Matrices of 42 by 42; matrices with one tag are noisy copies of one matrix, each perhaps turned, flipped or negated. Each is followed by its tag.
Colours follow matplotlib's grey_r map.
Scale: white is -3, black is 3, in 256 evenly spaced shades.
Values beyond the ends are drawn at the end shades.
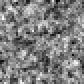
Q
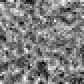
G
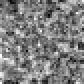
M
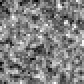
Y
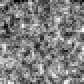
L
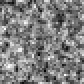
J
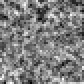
G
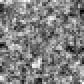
M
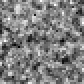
J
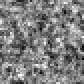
Q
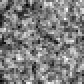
L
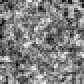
Y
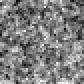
L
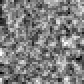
G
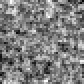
M
